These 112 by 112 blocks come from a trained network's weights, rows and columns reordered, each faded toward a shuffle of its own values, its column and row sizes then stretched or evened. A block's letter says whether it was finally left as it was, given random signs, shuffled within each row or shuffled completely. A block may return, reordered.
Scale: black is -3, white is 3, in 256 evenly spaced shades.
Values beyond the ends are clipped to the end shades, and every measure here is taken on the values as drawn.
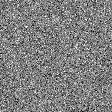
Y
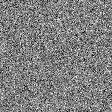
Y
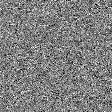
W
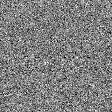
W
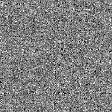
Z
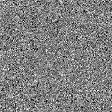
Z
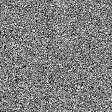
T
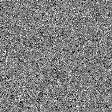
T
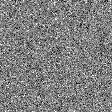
W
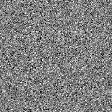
Z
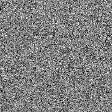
T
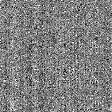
Z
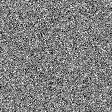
Y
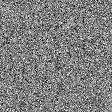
Y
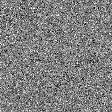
W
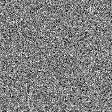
T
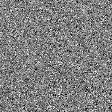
T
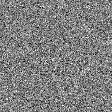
W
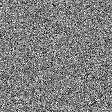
Y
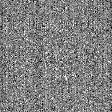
Z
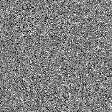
Z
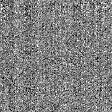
Z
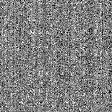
Z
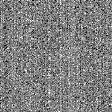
Z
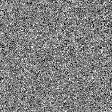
T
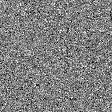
W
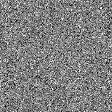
T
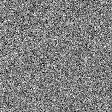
Y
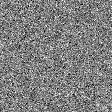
Y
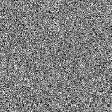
Z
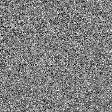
T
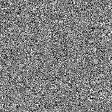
T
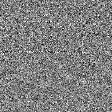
T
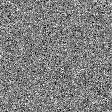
Y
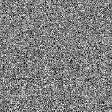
Z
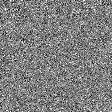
W
